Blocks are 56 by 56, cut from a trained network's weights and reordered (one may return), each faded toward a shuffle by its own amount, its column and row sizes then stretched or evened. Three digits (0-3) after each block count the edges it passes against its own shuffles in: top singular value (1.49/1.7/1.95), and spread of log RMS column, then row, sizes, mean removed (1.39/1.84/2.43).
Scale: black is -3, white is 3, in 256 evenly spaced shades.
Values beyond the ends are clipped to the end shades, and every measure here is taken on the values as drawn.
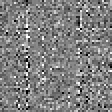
2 3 0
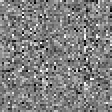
0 3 1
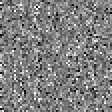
0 2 0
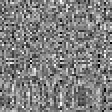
3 2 0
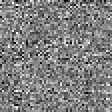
2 1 2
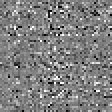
0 2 3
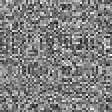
3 1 0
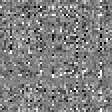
0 3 3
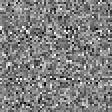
1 0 2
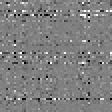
1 2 3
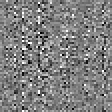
2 3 1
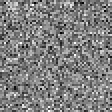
1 0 1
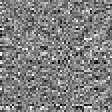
3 2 2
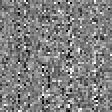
0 3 0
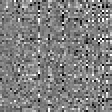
3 3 2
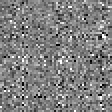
2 2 2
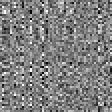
3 3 1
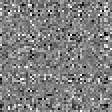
1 2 3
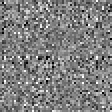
2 2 2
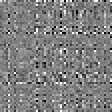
3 3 3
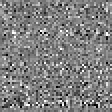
1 2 3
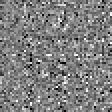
0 2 1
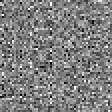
2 2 0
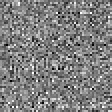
1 1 2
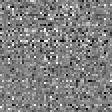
0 2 3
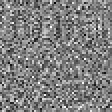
2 0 0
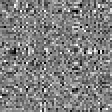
3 1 2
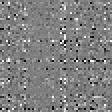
0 3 3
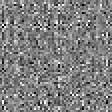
2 2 2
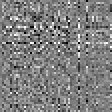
3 3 2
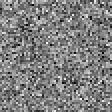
0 0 0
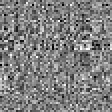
3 0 2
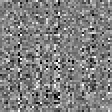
3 3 2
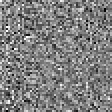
2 2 0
